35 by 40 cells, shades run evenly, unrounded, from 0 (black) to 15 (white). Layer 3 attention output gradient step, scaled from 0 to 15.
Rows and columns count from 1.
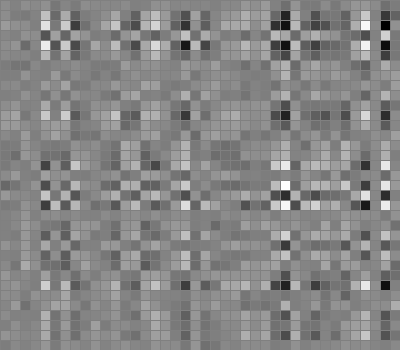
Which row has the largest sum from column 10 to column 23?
9
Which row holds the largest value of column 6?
21
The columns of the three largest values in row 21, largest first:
29, 39, 19
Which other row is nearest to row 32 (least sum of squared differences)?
6
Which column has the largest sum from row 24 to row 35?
37
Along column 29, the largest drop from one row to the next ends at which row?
20
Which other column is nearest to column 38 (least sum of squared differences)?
4
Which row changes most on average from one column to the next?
5
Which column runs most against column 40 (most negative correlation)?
26
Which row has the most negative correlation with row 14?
23
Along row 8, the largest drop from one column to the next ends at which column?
30
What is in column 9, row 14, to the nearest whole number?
7
